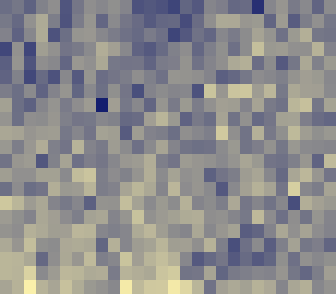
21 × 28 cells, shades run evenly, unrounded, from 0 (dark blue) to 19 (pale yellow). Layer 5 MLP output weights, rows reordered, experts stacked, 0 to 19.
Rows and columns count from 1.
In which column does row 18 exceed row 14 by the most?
3
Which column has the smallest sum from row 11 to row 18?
24
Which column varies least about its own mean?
10
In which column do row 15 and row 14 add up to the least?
19
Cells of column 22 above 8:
16
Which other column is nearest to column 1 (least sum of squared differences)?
14
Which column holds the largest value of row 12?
28
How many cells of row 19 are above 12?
9
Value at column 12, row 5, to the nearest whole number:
8
